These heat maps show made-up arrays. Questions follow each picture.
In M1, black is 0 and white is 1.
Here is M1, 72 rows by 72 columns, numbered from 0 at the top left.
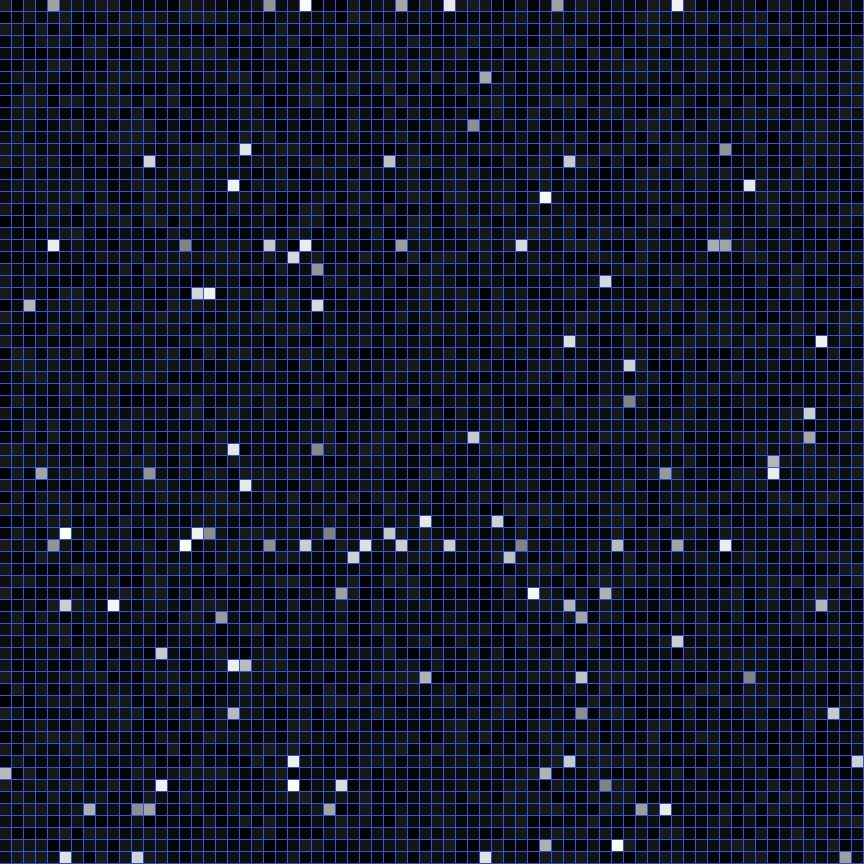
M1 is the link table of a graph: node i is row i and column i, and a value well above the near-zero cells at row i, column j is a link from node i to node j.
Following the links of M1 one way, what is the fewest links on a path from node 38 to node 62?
4
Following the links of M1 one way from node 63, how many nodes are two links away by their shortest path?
6
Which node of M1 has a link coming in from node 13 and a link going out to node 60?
node 12
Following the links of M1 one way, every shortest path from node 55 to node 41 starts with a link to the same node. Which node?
node 20
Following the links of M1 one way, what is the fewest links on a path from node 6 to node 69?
4
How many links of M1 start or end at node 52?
2
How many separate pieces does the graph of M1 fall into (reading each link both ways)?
9
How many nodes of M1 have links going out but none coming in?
11
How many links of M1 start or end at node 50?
7
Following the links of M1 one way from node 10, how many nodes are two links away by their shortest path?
4
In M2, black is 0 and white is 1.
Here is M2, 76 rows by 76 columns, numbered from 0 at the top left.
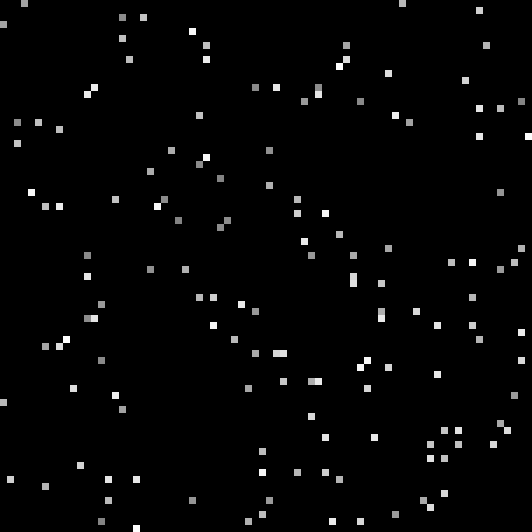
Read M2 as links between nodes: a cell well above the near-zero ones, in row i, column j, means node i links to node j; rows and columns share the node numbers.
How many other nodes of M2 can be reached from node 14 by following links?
9
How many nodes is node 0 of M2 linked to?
2
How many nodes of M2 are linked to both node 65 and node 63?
1
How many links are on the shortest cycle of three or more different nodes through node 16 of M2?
7
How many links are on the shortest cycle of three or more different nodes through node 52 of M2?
5
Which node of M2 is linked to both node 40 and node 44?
node 54
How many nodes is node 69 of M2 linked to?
1
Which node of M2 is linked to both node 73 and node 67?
node 37
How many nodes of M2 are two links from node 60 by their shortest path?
3
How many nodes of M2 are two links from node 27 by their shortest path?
3
